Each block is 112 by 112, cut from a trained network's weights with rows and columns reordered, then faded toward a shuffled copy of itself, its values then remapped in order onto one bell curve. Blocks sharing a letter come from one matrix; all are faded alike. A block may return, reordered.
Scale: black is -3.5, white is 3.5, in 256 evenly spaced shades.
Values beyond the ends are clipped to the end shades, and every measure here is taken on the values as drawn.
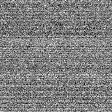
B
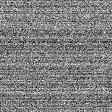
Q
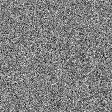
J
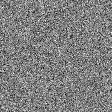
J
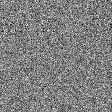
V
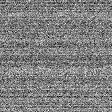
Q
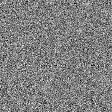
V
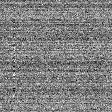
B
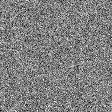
V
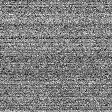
Q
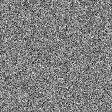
V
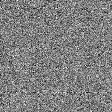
V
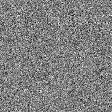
V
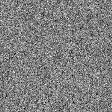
J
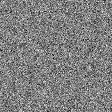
V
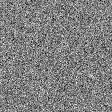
J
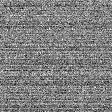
Q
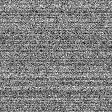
Q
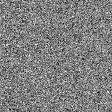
V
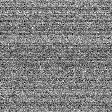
B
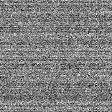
B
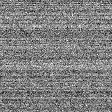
Q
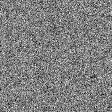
V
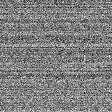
B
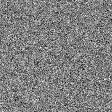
J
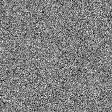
V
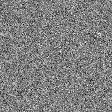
V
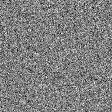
J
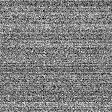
B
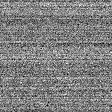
Q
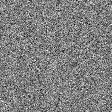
V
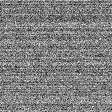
Q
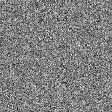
V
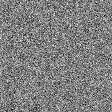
J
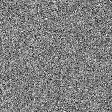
J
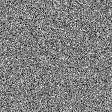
V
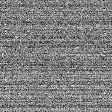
B
